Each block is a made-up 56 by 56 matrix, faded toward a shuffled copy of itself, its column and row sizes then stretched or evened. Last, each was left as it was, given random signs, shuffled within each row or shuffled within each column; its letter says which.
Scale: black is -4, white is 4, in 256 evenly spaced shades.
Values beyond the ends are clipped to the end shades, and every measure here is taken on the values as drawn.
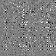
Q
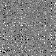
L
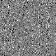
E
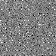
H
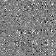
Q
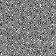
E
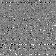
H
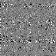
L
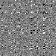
Q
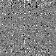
L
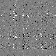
L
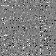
Q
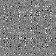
L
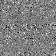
H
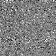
H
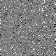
E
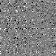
Q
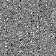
E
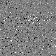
H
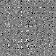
L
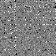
L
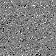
H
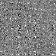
L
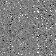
E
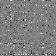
Q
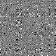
L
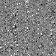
E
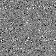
H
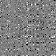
Q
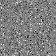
E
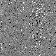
E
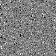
E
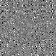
Q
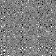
Q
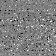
H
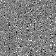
E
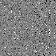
E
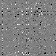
Q
